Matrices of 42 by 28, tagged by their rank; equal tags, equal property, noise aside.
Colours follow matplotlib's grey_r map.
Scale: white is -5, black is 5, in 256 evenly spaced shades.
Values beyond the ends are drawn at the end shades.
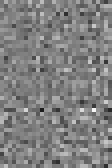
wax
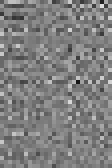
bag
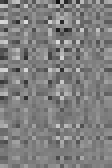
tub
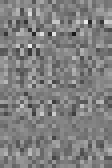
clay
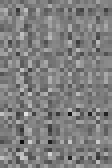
clay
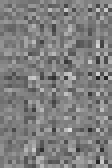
clay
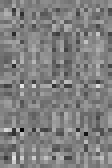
clay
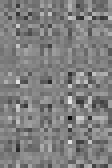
clay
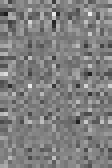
clay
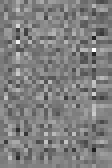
bag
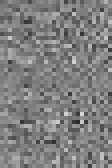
wax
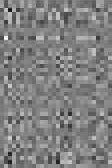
clay
